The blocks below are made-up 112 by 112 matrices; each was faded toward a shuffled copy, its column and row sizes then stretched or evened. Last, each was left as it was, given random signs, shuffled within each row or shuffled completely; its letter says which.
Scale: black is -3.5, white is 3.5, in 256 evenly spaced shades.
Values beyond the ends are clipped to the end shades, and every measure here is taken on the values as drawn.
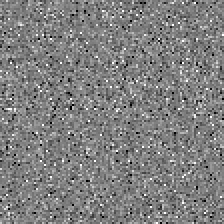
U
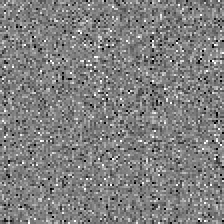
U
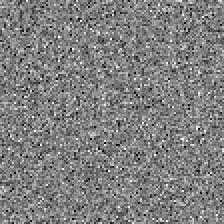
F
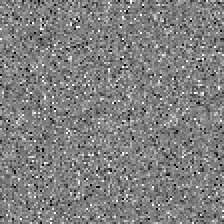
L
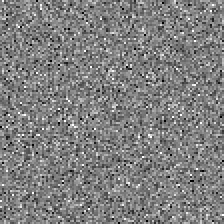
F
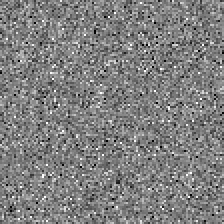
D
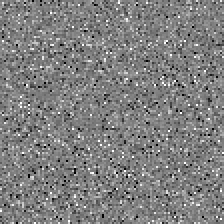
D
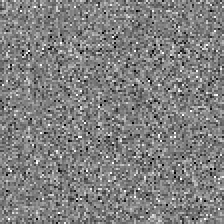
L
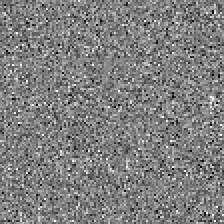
L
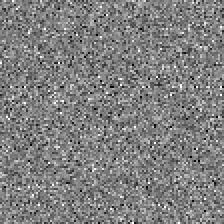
D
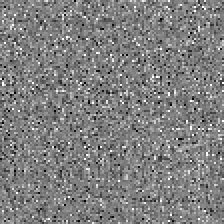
U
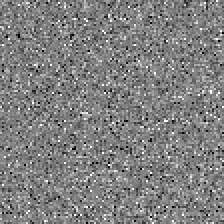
L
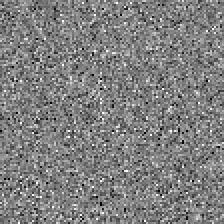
L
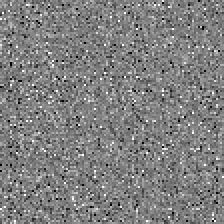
L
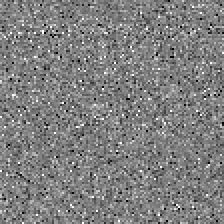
D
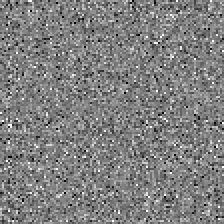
L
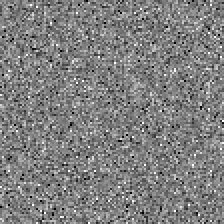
F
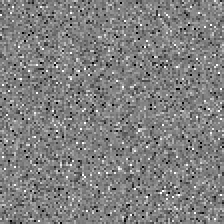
F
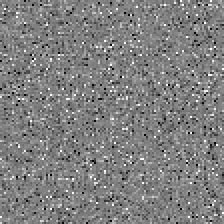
U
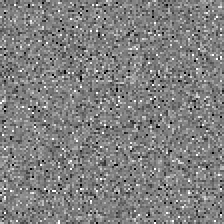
L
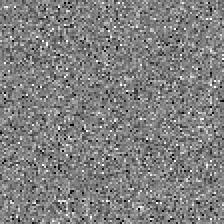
U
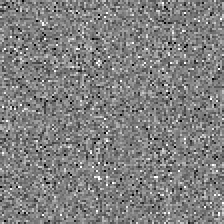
L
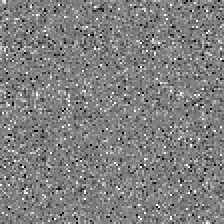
L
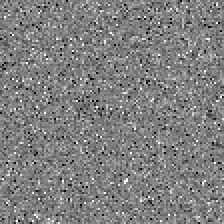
D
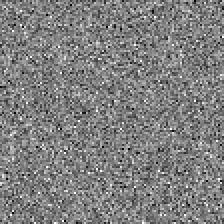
D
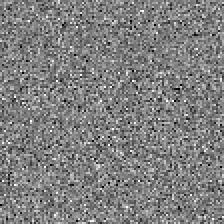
D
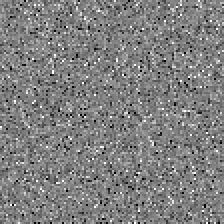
D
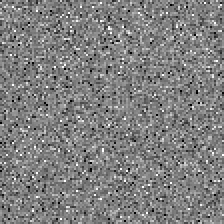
F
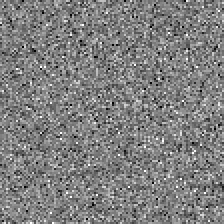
F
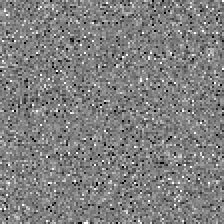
D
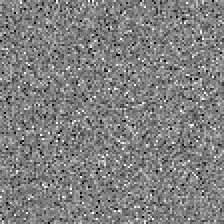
F
